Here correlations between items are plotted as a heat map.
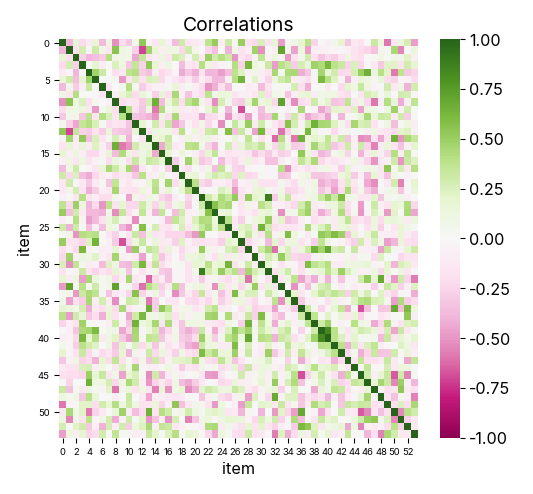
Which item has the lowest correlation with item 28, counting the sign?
32
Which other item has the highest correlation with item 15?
36
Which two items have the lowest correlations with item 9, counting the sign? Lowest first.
27, 14
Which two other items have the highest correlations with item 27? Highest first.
5, 0
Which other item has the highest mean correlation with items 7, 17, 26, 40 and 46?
39
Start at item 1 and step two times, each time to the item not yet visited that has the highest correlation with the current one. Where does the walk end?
8
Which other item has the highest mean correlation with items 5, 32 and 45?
4
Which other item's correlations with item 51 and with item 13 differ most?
50
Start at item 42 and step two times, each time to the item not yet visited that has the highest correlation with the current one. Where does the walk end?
31
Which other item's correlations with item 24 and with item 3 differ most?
11
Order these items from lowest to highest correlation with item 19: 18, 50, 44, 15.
44, 15, 18, 50
